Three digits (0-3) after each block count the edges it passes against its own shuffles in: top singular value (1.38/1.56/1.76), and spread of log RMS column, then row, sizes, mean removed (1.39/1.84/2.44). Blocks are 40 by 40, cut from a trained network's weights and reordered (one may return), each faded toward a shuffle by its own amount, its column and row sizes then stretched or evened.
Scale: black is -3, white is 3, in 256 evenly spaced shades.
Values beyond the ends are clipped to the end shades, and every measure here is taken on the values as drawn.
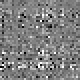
0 2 3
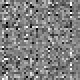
1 3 1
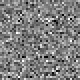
2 0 1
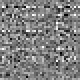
3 2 2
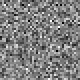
1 0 0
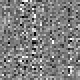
2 3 0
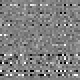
3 1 3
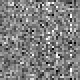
0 2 1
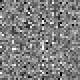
1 2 0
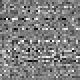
3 0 3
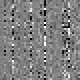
3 3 0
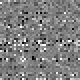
1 2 3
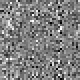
0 2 0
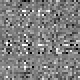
0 2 3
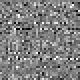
0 0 3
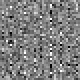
1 3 0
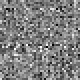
0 0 1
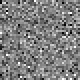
1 1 0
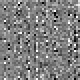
0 3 0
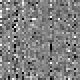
0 3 1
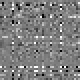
2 2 3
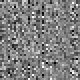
0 3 0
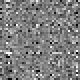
1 2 2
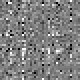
0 3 2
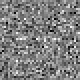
0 0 2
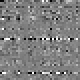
3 1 3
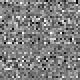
0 0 3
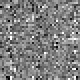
2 2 1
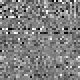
1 0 3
